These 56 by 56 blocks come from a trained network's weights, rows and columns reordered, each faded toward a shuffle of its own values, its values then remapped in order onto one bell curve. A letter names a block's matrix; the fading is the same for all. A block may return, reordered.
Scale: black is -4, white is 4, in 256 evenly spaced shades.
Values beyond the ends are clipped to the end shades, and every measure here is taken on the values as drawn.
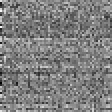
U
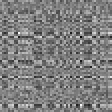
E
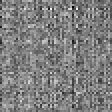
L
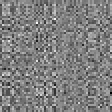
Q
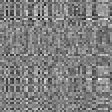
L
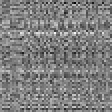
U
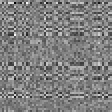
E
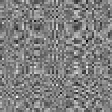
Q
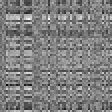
U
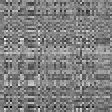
U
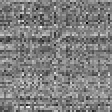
U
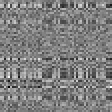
E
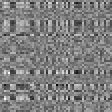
E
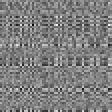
E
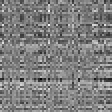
U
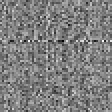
L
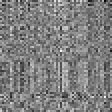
L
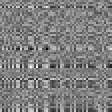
E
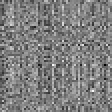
L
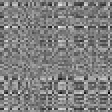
E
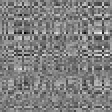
E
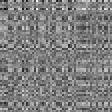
E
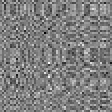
Q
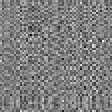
Q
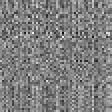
L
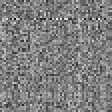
L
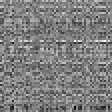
U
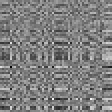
E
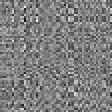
Q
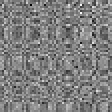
Q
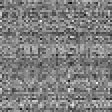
U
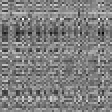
U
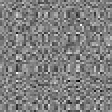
Q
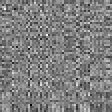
Q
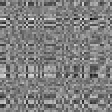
E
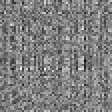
L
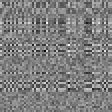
E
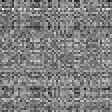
U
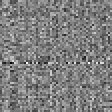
L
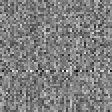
L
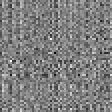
L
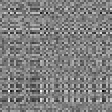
E
